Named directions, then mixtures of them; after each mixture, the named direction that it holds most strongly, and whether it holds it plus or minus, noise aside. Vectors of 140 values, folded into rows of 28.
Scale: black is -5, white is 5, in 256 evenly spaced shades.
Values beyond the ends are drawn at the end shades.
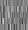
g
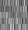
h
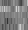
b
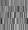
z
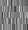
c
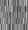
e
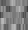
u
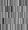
g, minus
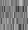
b, minus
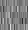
g, plus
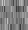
b, minus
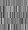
g, plus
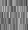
c, plus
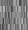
g, minus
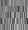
z, plus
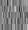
c, minus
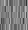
e, minus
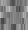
u, minus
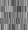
e, plus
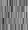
e, minus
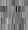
b, minus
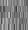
g, plus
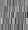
z, minus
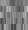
u, minus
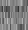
b, minus
